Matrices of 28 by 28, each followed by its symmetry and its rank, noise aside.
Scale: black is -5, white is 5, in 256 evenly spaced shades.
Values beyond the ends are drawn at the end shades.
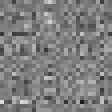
no symmetry, rank four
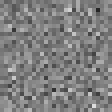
no symmetry, rank five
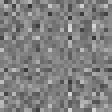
no symmetry, rank four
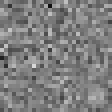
no symmetry, rank six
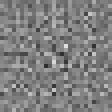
antisymmetric, rank four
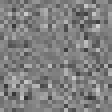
antisymmetric, rank six
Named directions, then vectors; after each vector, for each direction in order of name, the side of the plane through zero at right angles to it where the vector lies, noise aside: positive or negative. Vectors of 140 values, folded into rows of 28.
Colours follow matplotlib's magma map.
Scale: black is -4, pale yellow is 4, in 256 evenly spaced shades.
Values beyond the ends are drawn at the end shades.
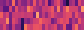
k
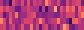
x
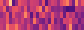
negative, negative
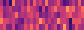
positive, positive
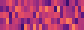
positive, negative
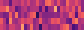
negative, positive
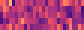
negative, negative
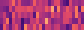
positive, negative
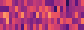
positive, negative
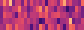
negative, negative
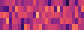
positive, negative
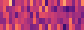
negative, negative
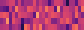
positive, negative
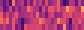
positive, positive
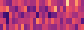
negative, positive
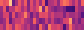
negative, negative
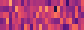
positive, negative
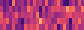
positive, positive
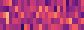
positive, negative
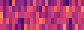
positive, positive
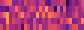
positive, negative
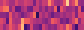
negative, positive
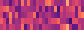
negative, positive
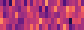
positive, positive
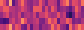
negative, negative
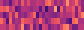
negative, positive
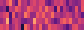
positive, negative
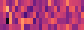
negative, positive
